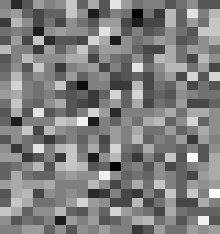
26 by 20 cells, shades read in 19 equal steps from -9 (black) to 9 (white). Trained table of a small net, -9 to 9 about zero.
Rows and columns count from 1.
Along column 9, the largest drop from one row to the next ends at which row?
14
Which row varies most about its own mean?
18
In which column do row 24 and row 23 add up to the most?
2
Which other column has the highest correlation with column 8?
7
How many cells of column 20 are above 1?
11
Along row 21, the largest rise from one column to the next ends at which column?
15
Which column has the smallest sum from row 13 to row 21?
17
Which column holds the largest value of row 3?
20
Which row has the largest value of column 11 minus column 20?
1
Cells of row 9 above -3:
15
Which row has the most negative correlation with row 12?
25
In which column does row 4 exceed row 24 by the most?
10
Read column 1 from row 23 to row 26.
-2 5 1 0
